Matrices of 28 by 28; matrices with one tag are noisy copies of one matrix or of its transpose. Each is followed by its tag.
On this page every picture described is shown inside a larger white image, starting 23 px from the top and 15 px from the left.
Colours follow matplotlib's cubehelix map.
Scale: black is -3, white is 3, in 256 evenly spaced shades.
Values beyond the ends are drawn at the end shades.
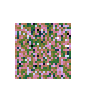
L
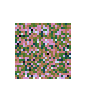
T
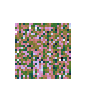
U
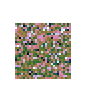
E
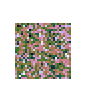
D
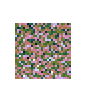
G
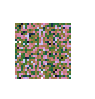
D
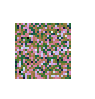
D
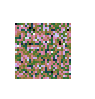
E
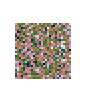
G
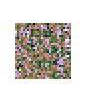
L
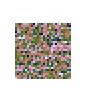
U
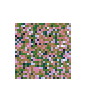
G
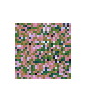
E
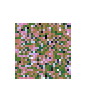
T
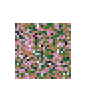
E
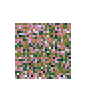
T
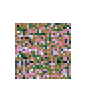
D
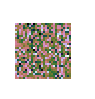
L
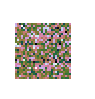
E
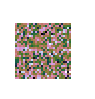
D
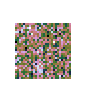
U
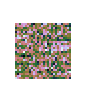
U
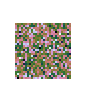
T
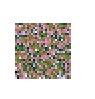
T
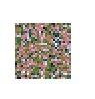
D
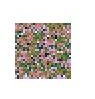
T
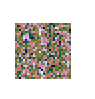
D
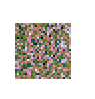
G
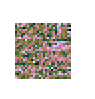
U
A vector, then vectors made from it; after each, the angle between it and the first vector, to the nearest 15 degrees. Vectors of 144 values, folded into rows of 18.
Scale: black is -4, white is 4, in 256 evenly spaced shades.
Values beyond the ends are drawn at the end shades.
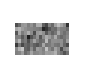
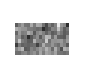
30 degrees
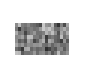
135 degrees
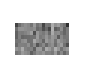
60 degrees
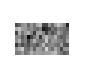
15 degrees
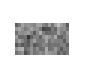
30 degrees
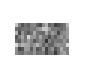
150 degrees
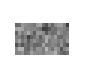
15 degrees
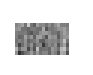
90 degrees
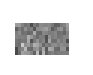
120 degrees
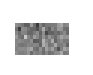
90 degrees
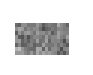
45 degrees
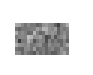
150 degrees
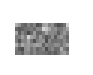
165 degrees
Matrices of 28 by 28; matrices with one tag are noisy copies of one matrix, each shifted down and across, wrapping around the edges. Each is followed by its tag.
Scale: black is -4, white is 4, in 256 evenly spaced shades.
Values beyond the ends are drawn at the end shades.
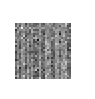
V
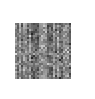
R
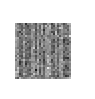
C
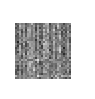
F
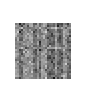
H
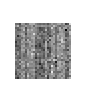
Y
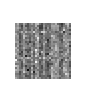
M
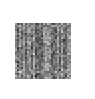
R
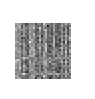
F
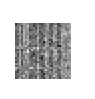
H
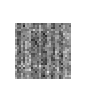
H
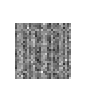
C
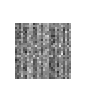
V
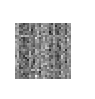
Y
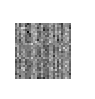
C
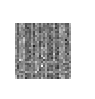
V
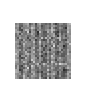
M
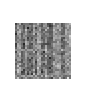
M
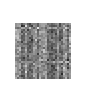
Y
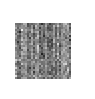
F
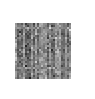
F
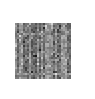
F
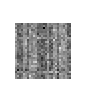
Y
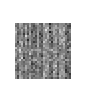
V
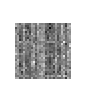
Y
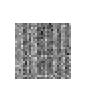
H
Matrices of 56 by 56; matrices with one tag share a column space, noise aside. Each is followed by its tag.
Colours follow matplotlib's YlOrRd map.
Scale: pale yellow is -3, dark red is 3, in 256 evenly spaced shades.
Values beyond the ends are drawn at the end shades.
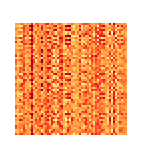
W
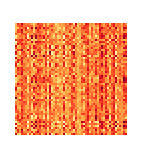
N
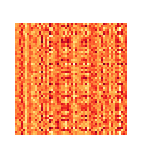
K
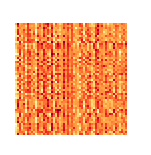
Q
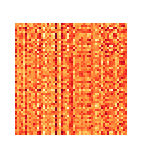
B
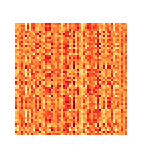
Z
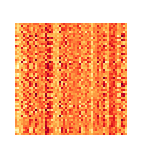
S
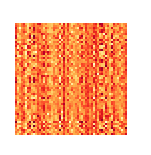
N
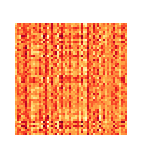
N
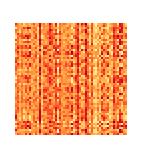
N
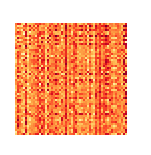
W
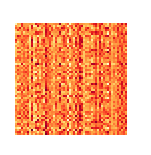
K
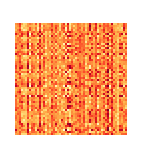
Z
